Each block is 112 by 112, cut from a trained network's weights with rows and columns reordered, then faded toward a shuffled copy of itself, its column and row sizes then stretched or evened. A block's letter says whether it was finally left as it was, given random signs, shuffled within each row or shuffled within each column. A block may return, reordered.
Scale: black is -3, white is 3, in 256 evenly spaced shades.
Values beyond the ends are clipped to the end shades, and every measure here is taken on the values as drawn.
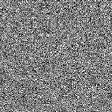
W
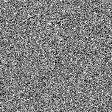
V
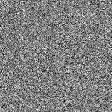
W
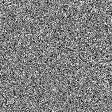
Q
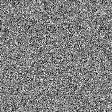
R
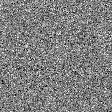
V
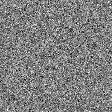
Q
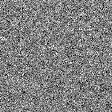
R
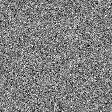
Q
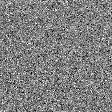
V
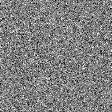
R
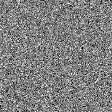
W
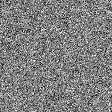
V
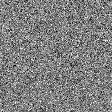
V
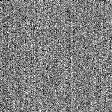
W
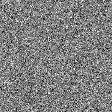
Q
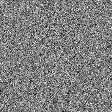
R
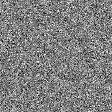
R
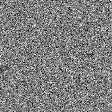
R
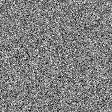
V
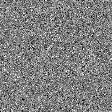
R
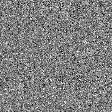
R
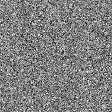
R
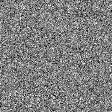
R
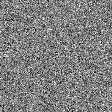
R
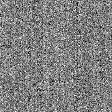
Q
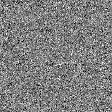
R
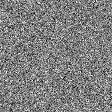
V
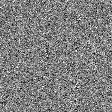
Q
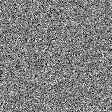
V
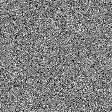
Q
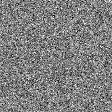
Q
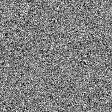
Q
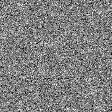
R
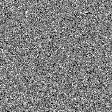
W
